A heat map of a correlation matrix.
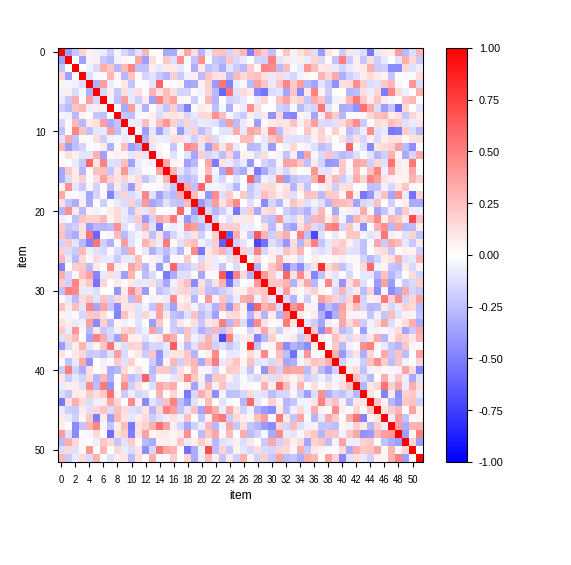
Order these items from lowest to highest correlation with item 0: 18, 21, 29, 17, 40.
40, 21, 17, 29, 18
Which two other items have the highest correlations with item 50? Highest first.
21, 14
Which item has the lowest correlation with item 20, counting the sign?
25
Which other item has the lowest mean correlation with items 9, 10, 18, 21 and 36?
23
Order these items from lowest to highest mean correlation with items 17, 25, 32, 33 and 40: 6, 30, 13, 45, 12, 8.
8, 13, 45, 12, 6, 30
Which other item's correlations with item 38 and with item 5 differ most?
29
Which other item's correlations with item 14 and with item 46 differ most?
22
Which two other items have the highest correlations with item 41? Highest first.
12, 18
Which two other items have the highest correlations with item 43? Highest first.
7, 37
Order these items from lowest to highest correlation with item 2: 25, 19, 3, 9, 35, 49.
19, 25, 3, 49, 9, 35
